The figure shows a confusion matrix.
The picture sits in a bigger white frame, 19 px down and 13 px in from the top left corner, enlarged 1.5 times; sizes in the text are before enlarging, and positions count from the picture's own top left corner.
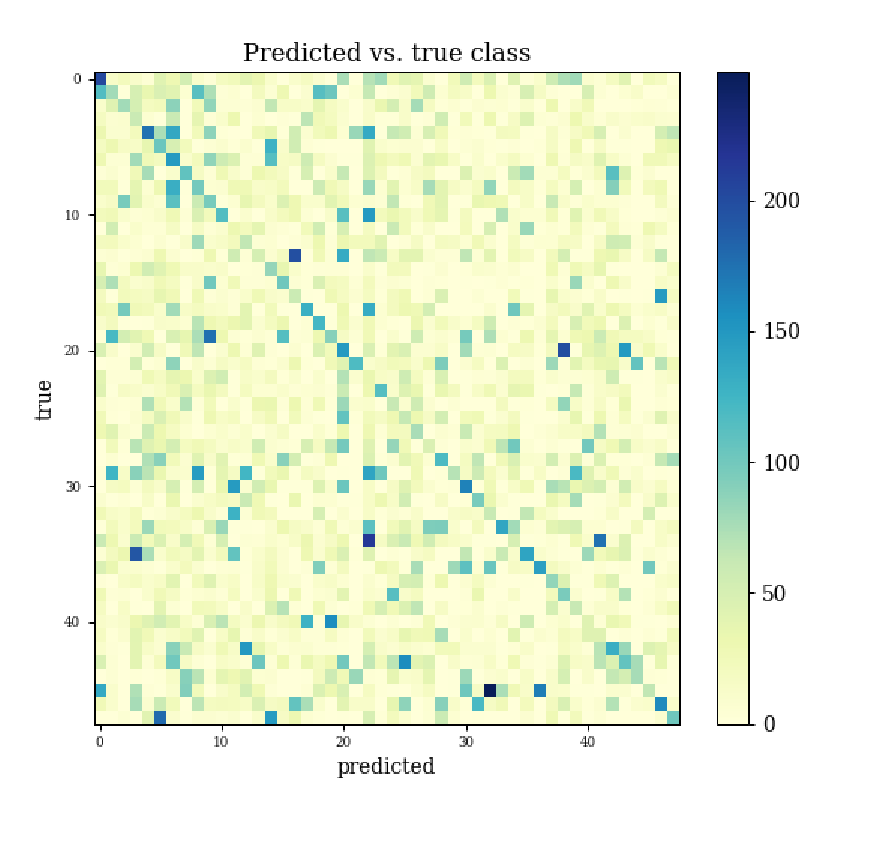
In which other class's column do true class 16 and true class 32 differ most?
46
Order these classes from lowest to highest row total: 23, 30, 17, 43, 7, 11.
11, 23, 7, 17, 30, 43
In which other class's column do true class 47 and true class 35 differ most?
3
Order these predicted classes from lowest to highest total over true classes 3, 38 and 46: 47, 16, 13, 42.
47, 13, 42, 16
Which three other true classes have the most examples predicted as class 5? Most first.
47, 28, 4
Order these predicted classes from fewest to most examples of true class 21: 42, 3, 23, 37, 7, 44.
7, 23, 42, 3, 37, 44
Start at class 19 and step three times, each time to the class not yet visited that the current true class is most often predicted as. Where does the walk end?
14
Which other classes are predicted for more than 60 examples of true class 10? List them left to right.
20, 22, 33
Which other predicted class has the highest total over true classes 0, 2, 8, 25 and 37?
6
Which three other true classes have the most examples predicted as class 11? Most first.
30, 32, 35
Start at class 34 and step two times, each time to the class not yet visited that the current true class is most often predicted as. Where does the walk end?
20
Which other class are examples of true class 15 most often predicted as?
9
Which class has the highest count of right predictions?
0
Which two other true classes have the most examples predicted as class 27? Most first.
33, 8
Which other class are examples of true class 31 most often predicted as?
39
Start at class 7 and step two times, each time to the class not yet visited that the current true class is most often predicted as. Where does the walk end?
12
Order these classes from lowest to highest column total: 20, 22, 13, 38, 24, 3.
13, 38, 24, 3, 20, 22
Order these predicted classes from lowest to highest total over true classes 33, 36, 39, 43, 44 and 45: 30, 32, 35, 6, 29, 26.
35, 29, 6, 26, 30, 32
